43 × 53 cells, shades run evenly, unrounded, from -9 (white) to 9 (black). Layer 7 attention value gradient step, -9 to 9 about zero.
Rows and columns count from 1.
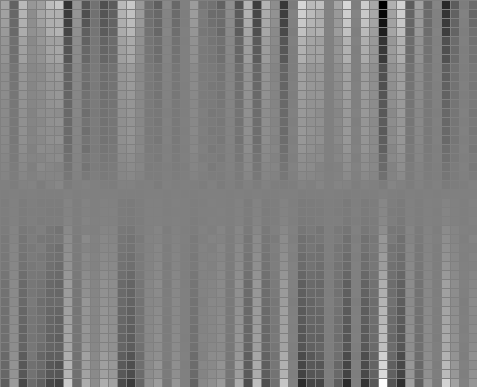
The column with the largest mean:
43
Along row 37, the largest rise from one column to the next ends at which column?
44
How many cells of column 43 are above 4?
7
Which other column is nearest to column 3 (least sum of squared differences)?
14
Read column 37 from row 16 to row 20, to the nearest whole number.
0 0 0 0 0
